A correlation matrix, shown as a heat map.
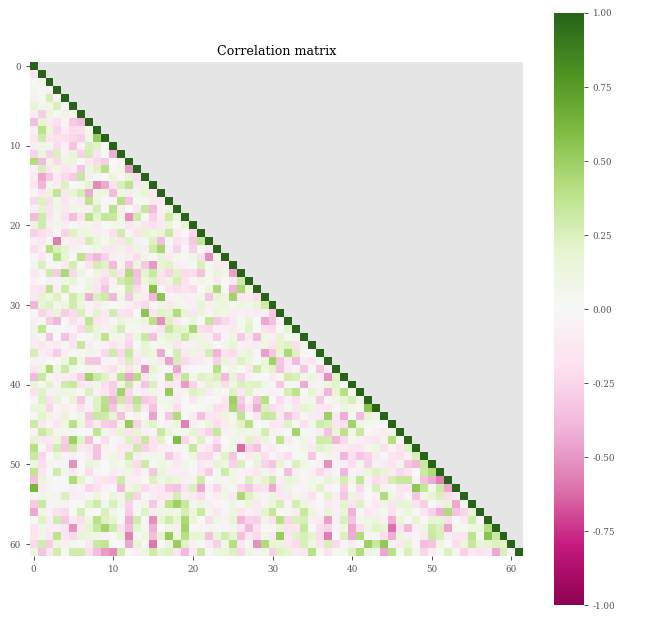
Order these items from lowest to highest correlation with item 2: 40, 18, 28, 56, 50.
18, 56, 50, 40, 28
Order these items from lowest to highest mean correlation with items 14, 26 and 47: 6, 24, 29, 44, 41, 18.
41, 29, 24, 44, 6, 18
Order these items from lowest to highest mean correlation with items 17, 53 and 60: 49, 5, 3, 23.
23, 49, 5, 3
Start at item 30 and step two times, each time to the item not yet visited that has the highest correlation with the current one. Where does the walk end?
44
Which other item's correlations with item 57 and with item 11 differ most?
15
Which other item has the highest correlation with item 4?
26
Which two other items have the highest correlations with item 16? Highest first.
29, 23
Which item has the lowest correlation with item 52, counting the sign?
51
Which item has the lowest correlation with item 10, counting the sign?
61
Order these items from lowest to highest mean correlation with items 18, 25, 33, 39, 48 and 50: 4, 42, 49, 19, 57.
4, 49, 42, 19, 57
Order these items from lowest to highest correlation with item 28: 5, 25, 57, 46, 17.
25, 57, 17, 5, 46
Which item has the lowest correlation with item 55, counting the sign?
53
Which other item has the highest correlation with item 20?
33
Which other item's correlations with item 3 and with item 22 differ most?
24
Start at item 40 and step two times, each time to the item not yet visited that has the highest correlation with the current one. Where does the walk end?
12
